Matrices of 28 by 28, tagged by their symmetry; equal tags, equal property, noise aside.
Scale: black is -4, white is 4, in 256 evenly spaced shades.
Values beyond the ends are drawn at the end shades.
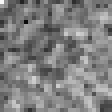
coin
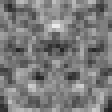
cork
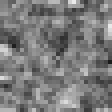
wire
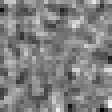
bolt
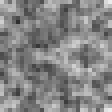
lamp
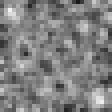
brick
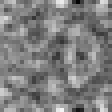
lamp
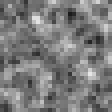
brick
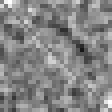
brick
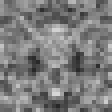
cork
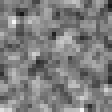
bolt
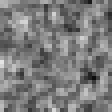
wire
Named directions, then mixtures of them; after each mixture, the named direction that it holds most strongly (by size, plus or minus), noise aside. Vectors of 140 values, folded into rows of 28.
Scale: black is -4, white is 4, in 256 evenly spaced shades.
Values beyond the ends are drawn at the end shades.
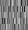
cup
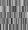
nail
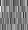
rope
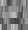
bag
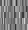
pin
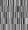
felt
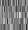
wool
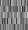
cup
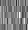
wool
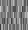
nail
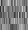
wool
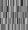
felt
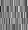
rope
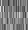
wool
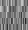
nail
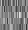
wool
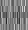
cup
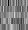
wool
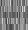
cup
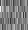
rope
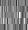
wool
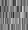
pin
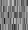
cup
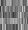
bag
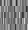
pin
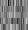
felt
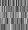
wool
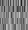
felt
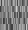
wool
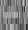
wool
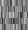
bag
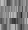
bag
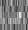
wool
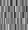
pin
